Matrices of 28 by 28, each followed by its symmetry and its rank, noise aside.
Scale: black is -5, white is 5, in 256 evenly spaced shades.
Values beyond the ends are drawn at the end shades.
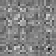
symmetric, rank four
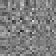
no symmetry, rank three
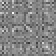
symmetric, rank three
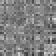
symmetric, rank three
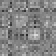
symmetric, rank three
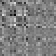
symmetric, rank two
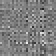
no symmetry, rank three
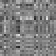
antisymmetric, rank two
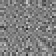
antisymmetric, rank four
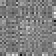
symmetric, rank four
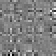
antisymmetric, rank four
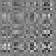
antisymmetric, rank two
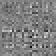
no symmetry, rank three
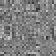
antisymmetric, rank four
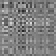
antisymmetric, rank two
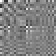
symmetric, rank two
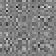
no symmetry, rank three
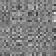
no symmetry, rank four
